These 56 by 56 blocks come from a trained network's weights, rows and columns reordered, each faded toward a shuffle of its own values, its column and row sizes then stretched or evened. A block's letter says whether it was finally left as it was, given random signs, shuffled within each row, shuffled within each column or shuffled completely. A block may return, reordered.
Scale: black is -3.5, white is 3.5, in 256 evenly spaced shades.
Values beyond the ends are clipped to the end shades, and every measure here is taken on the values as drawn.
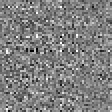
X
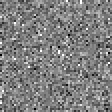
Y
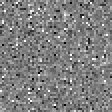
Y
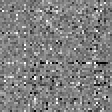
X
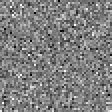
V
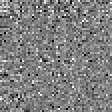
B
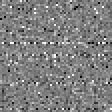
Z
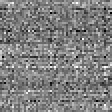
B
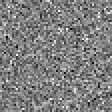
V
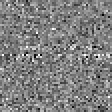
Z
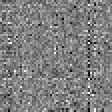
B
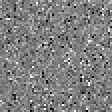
Y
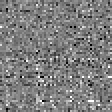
X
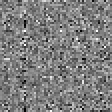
X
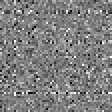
B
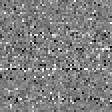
Z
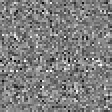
X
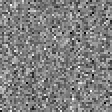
Y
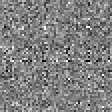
X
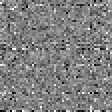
B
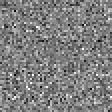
Z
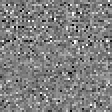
Z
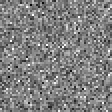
V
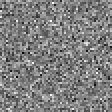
V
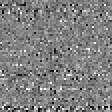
Z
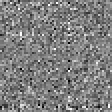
X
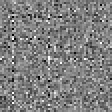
X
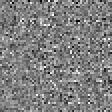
X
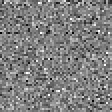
Z
